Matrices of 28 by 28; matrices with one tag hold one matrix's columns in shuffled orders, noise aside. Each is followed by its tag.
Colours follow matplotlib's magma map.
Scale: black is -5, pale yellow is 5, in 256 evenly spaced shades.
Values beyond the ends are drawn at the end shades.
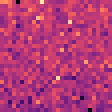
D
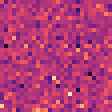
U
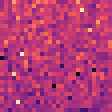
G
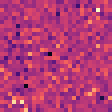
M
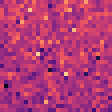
G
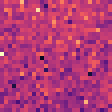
G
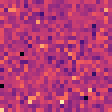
M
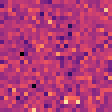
M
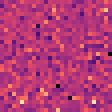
M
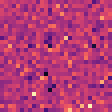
U
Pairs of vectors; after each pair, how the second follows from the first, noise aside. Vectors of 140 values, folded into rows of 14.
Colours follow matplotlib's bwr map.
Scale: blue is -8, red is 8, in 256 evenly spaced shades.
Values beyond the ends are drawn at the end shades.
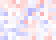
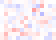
negated, partly zeroed.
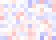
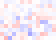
negated, partly zeroed.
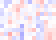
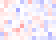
negated, partly zeroed.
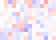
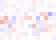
wrapped around, partly zeroed.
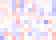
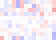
negated, partly zeroed.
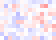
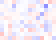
negated, partly zeroed.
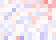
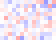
sign-scrambled.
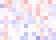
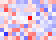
wrapped around, scaled up.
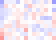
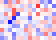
wrapped around, scaled up.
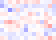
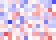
wrapped around, scaled up.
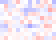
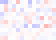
partly zeroed.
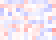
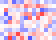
wrapped around, scaled up.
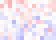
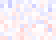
negated, shrunk.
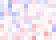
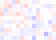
negated, shrunk.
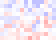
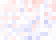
negated, shrunk.
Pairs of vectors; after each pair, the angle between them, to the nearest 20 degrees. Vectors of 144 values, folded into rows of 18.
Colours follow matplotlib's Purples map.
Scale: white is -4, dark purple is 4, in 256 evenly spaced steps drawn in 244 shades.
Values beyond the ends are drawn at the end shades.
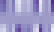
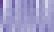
100 degrees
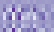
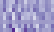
40 degrees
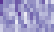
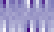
80 degrees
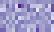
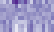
120 degrees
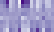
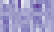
140 degrees
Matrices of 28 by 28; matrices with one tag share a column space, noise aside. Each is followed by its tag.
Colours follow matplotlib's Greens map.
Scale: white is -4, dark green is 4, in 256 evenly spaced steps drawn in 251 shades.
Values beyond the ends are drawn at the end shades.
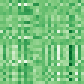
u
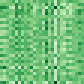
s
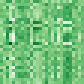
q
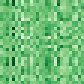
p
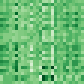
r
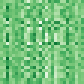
q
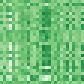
r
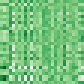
r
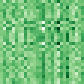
q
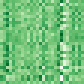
r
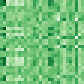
p
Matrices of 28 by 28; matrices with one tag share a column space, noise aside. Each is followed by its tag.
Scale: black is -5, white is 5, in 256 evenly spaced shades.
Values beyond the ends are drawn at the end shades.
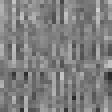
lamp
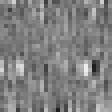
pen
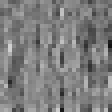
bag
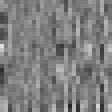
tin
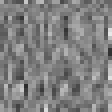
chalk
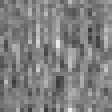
bag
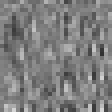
chalk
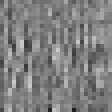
bag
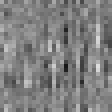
bag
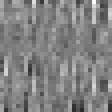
pen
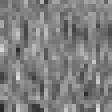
chalk
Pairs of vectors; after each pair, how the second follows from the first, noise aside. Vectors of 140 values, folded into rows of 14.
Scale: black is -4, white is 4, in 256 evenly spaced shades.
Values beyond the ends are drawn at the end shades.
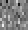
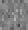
wrapped around, shrunk.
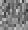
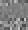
wrapped around, negated, partly zeroed.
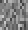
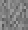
wrapped around, shrunk.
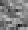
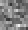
negated.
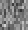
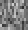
negated.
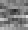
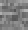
reversed, shrunk.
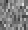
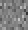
negated, partly zeroed.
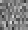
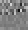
wrapped around, negated, partly zeroed.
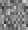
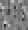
negated, partly zeroed.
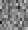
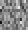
sign-scrambled.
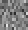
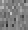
negated, partly zeroed.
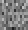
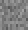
wrapped around, shrunk.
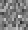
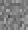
wrapped around, shrunk.
